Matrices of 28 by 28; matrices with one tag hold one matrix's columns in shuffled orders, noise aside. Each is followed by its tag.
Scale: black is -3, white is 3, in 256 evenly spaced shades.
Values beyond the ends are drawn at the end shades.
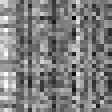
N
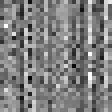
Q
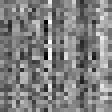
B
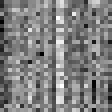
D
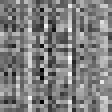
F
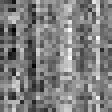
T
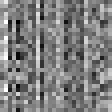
B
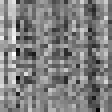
Q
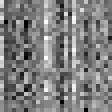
B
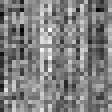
T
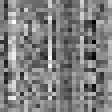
B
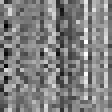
Q
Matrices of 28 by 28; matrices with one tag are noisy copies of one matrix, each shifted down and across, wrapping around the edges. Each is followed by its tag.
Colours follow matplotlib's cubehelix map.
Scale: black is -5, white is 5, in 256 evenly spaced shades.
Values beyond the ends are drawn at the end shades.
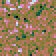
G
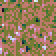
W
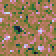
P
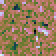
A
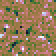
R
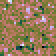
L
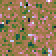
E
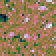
P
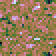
P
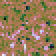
W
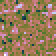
G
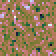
W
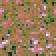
G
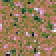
E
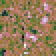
A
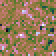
R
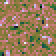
E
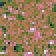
R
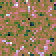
W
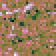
G
